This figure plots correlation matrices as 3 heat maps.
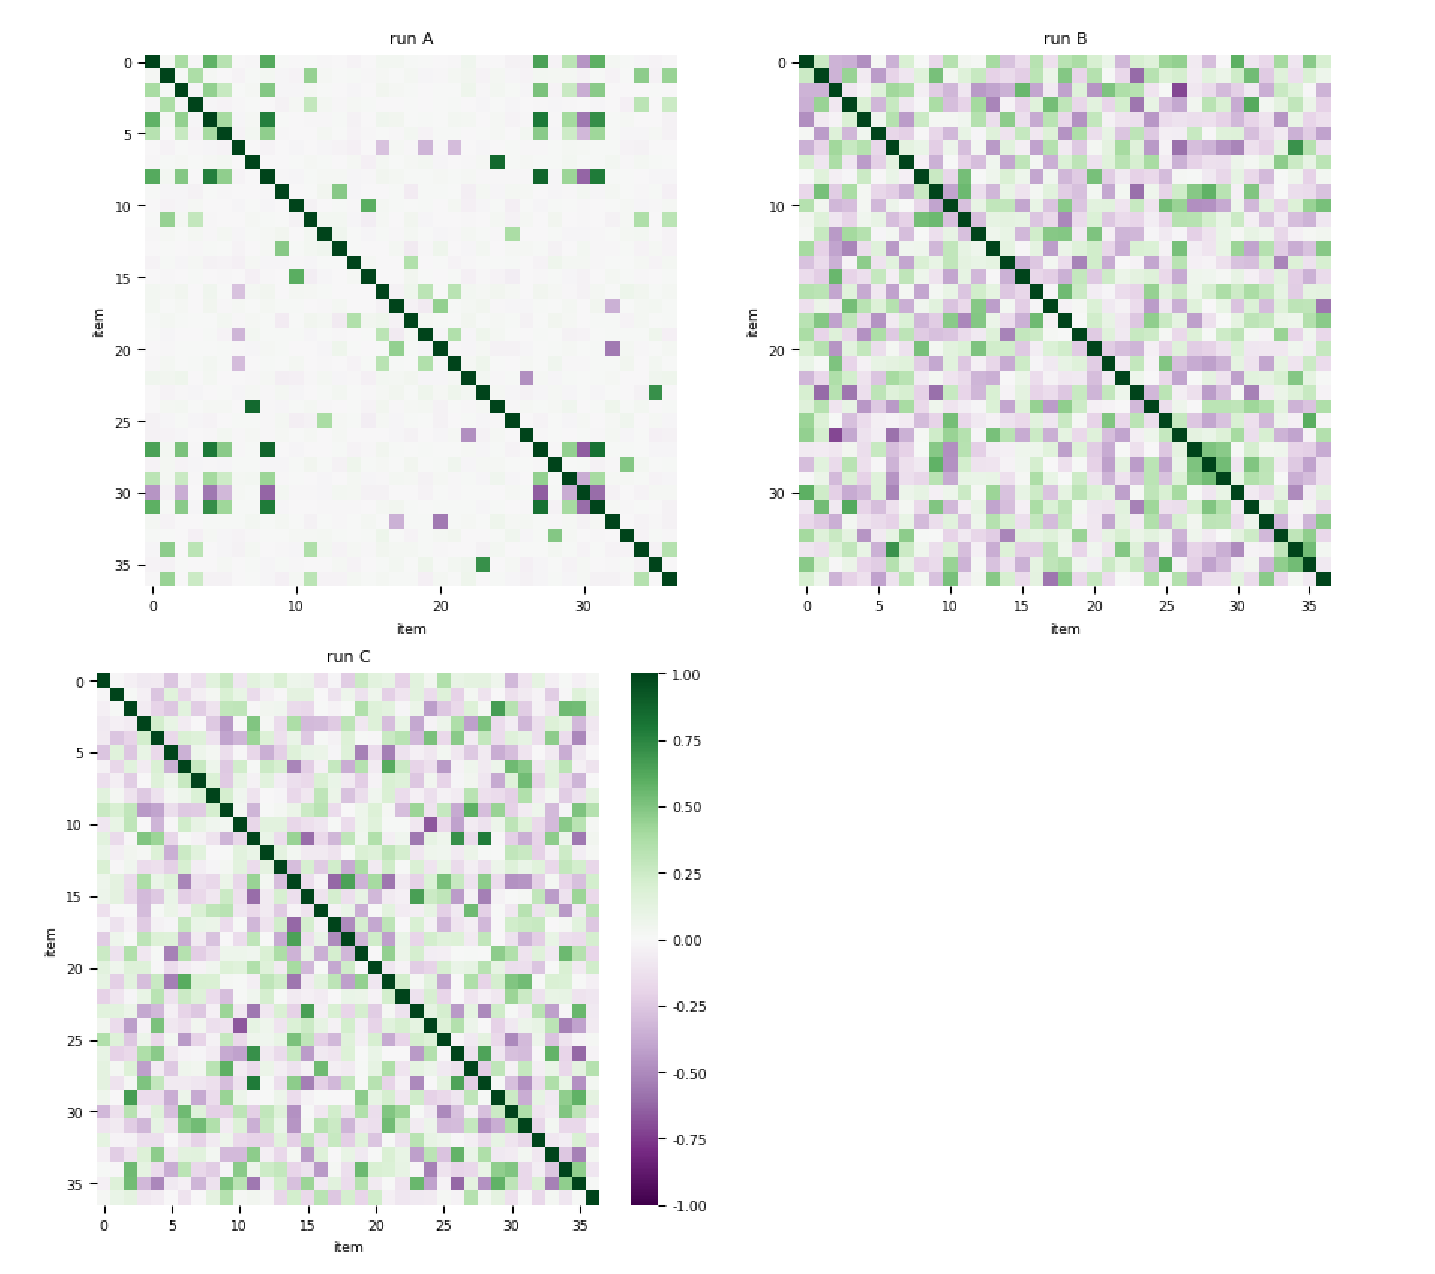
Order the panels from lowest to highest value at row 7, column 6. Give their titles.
run A, run B, run C
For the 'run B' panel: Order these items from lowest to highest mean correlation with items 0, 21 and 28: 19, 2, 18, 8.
8, 2, 18, 19
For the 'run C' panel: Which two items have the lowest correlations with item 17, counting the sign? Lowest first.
14, 18
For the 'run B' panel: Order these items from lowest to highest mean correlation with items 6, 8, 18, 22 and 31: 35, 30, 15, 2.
30, 15, 2, 35
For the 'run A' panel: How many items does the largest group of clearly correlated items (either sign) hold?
9
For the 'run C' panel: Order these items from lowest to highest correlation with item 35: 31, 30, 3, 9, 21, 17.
3, 31, 21, 17, 30, 9
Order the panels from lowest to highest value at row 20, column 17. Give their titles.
run C, run B, run A
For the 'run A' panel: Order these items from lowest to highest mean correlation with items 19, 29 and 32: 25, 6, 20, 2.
20, 6, 25, 2
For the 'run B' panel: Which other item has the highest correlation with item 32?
36
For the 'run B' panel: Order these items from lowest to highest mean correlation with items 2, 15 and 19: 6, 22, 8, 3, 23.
3, 8, 6, 22, 23
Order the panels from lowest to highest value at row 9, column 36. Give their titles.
run B, run A, run C
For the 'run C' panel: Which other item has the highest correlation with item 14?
18
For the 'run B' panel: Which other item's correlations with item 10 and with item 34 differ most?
26
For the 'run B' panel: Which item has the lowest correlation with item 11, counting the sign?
18
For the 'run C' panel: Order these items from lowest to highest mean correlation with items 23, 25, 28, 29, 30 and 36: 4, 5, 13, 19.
5, 4, 13, 19
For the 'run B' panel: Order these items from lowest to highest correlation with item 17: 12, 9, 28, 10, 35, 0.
10, 0, 28, 9, 35, 12
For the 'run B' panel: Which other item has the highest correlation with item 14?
4
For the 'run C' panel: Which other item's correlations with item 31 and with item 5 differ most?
21
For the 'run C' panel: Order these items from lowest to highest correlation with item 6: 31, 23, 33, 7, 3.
23, 3, 33, 7, 31
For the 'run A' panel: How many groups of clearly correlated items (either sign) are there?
12
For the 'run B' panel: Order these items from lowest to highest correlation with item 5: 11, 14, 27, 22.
22, 14, 11, 27
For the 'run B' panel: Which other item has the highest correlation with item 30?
0
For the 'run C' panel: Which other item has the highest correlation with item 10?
34
